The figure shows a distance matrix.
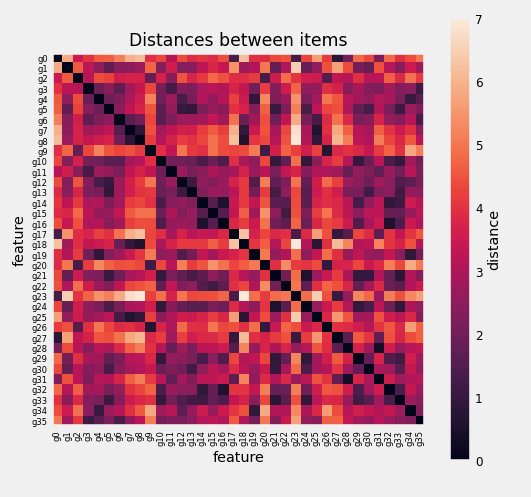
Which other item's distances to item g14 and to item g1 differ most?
g16
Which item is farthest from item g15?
g20
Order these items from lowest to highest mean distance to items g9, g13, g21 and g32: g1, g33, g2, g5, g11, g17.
g33, g5, g11, g1, g2, g17
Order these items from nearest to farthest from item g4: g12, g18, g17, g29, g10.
g12, g10, g29, g18, g17
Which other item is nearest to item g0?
g27
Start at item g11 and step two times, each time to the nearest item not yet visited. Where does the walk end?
g35
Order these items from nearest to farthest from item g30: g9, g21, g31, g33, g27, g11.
g21, g33, g11, g31, g9, g27
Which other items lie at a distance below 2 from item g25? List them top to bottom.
g6, g7, g8, g18
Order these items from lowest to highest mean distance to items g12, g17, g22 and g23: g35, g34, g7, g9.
g34, g35, g9, g7
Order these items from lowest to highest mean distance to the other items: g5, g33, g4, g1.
g33, g5, g4, g1
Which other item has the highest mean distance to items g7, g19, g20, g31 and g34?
g23
